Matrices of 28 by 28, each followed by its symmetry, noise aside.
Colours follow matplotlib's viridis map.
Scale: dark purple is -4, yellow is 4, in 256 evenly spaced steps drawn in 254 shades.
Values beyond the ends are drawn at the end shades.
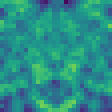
mirrored left to right.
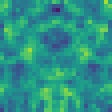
mirrored left to right.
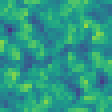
same after a half turn.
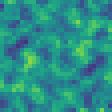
same after a half turn.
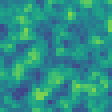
symmetric across the other diagonal.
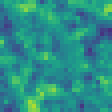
antisymmetric.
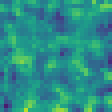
antisymmetric.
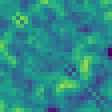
symmetric.
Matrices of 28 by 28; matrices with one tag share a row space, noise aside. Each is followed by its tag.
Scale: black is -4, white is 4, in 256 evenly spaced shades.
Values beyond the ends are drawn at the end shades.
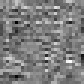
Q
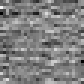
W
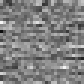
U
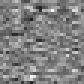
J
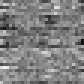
W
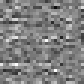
Q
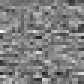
U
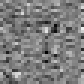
Q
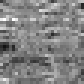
W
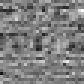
U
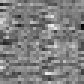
W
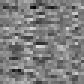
J
